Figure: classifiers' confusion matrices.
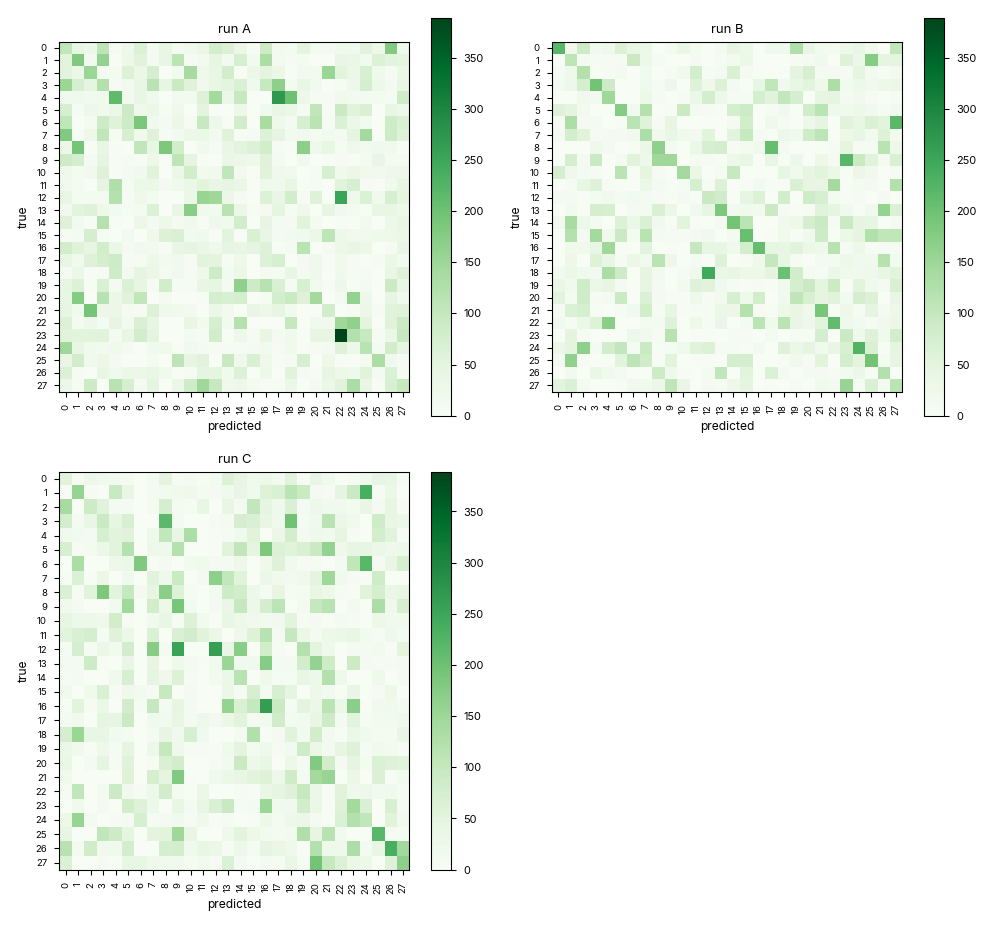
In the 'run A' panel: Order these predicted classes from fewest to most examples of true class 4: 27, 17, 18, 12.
27, 12, 18, 17
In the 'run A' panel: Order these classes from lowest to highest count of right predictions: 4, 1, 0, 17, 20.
17, 0, 20, 1, 4
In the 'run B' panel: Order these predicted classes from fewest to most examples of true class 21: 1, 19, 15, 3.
3, 19, 1, 15
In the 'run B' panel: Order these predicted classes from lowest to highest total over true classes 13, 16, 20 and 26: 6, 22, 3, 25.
6, 25, 3, 22
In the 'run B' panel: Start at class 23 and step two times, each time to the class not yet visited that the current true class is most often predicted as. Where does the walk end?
8
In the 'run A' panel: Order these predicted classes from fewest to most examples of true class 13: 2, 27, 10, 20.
20, 27, 2, 10
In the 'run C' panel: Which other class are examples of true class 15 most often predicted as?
8
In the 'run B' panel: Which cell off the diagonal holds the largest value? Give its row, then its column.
18, 12
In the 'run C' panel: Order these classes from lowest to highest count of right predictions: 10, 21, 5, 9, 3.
10, 3, 5, 21, 9
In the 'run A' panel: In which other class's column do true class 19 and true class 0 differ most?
14
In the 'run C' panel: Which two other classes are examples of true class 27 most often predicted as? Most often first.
20, 21
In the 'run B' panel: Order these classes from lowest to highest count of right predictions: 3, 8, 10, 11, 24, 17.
11, 17, 10, 8, 3, 24
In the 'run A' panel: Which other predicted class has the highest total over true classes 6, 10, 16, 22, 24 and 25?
0
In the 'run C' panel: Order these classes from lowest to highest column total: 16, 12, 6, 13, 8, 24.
6, 12, 24, 13, 8, 16
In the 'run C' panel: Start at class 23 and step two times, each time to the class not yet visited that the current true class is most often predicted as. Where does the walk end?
13
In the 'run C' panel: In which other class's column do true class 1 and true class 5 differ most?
24
